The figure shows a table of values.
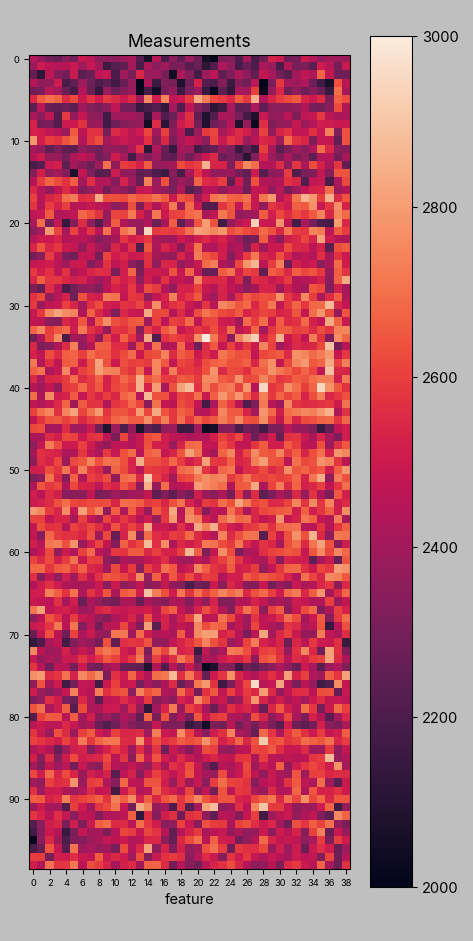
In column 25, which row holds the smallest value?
8
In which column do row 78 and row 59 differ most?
5
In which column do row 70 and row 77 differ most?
20
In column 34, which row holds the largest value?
58
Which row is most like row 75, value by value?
55
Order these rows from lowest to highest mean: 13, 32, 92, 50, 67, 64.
64, 92, 13, 67, 32, 50
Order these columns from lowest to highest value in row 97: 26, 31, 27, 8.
31, 27, 26, 8
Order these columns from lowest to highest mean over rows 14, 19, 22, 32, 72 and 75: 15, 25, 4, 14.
14, 25, 4, 15
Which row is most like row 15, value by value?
80
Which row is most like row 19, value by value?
60
